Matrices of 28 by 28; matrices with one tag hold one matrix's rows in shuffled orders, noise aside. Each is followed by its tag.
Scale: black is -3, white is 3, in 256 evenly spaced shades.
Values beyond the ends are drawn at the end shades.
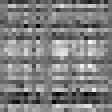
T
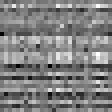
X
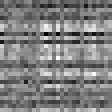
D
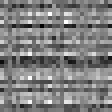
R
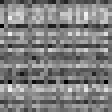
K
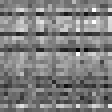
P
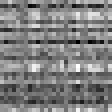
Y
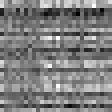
D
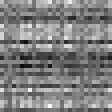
R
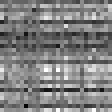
D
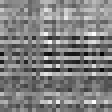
D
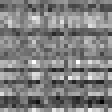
Y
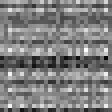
K
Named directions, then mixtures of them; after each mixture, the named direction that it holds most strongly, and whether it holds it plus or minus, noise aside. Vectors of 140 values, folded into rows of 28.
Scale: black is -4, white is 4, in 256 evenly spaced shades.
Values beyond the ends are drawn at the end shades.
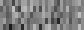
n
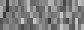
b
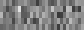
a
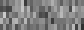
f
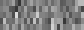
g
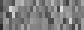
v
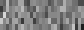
b, minus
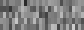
f, plus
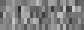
a, minus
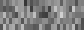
f, plus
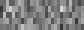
b, minus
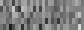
n, plus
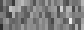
v, plus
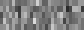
a, minus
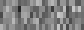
a, minus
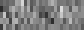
f, plus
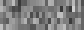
a, minus
